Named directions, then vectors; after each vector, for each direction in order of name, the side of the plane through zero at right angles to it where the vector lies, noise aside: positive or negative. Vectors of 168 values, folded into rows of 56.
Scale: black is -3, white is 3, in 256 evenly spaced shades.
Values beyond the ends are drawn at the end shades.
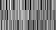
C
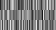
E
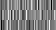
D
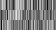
positive, positive, negative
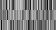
positive, positive, negative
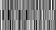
negative, negative, negative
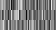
positive, negative, negative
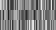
negative, negative, negative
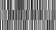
negative, negative, positive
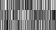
positive, negative, positive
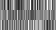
negative, negative, positive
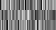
positive, negative, positive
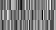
negative, positive, positive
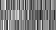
positive, negative, positive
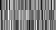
positive, positive, positive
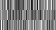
negative, negative, positive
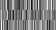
negative, negative, positive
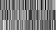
positive, negative, positive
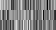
positive, negative, negative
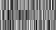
negative, negative, negative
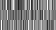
negative, negative, positive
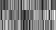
negative, positive, positive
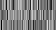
positive, positive, negative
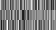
negative, positive, negative
